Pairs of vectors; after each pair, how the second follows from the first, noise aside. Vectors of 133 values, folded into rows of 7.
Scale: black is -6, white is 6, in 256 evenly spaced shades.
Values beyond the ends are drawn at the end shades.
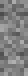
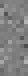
reversed, negated, partly zeroed.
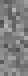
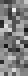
scaled up.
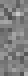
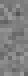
negated, shrunk.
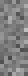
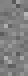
reversed, negated, partly zeroed.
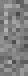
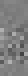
reversed, negated, partly zeroed.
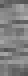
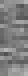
negated.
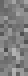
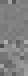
reversed, negated, partly zeroed.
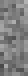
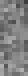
negated.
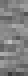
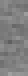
negated, shrunk.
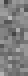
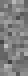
wrapped around, negated.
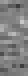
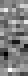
reversed, negated, scaled up.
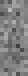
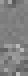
negated, partly zeroed.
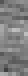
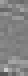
negated, partly zeroed.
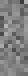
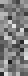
reversed, negated, scaled up.
